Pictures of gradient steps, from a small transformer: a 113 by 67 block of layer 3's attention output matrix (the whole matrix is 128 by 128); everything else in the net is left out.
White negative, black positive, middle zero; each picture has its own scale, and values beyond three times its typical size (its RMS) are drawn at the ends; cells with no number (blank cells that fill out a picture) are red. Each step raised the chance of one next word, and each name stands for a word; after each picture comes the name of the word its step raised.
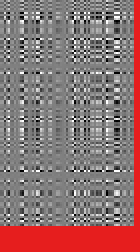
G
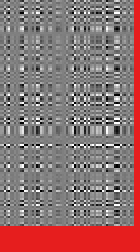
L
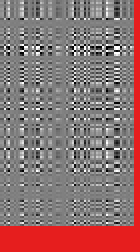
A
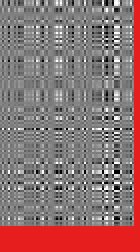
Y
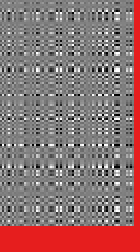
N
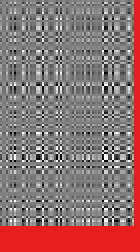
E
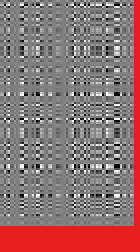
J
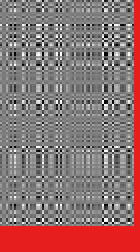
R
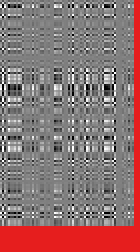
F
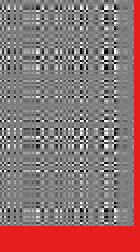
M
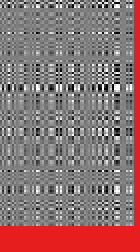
F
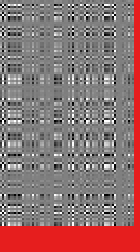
J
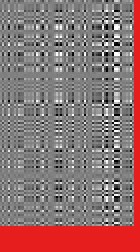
R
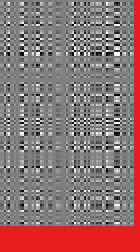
R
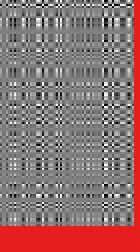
J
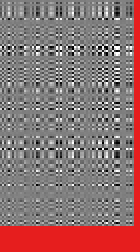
A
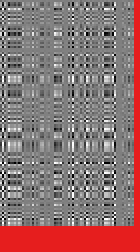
Y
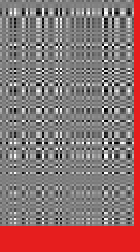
A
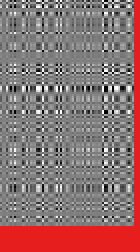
F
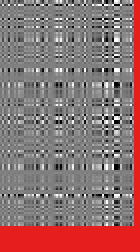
J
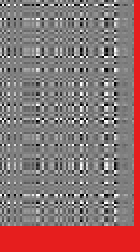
J
